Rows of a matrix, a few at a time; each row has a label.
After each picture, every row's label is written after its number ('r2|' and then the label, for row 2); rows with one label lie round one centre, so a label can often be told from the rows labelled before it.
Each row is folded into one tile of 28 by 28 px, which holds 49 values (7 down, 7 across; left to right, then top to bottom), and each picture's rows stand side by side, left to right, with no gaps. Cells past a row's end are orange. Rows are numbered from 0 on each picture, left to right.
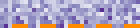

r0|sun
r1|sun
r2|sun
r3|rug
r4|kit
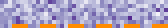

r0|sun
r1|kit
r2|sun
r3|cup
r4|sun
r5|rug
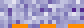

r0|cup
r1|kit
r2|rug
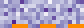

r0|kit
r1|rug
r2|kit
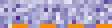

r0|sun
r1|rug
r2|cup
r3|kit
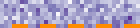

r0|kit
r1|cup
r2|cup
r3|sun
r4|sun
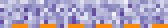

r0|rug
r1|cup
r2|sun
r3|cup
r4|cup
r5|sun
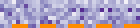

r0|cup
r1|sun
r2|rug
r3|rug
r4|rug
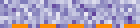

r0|kit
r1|cup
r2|cup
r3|cup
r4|sun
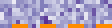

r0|cup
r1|sun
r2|kit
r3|cup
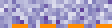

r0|sun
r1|sun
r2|rug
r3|kit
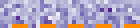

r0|sun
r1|sun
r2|cup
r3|rug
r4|sun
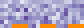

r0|rug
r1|sun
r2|cup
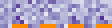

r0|sun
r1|kit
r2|sun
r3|sun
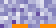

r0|kit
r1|cup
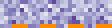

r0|kit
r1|kit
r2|sun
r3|sun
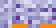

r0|sun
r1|rug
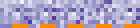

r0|rug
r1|rug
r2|rug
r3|kit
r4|rug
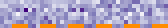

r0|rug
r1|sun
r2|rug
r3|cup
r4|kit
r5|cup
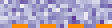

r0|kit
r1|kit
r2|sun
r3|cup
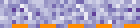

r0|kit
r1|cup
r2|kit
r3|cup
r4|rug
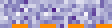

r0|kit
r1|rug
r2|sun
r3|cup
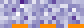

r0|kit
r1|kit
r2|sun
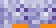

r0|rug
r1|rug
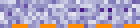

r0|cup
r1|kit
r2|rug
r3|rug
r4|kit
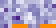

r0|sun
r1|cup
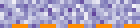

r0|cup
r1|kit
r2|kit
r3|cup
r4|kit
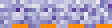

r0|rug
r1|rug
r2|rug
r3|cup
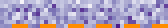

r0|rug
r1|cup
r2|rug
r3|rug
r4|sun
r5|cup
